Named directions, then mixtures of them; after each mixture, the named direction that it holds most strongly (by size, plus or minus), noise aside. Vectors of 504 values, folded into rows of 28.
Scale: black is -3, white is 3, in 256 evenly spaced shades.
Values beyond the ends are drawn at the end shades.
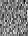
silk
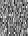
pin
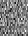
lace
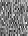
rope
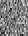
lace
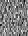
silk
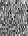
rope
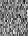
silk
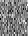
pin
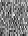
rope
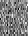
lace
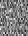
lace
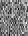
rope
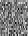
rope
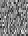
lace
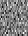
lace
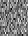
lace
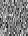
pin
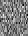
pin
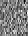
silk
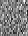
silk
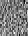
silk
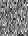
lace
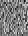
silk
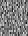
rope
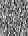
pin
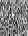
rope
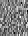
silk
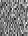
rope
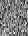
silk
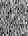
rope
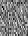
rope
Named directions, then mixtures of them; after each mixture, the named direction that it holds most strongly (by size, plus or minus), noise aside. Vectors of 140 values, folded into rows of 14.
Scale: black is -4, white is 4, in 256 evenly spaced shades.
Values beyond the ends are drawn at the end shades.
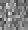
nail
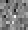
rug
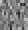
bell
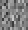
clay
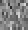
bell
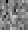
rug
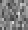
bell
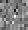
rug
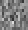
clay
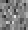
rug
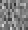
nail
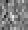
clay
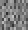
clay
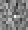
rug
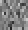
bell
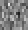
bell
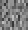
clay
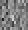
clay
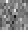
rug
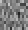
bell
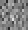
clay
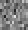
rug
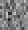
nail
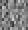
clay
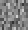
nail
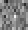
rug
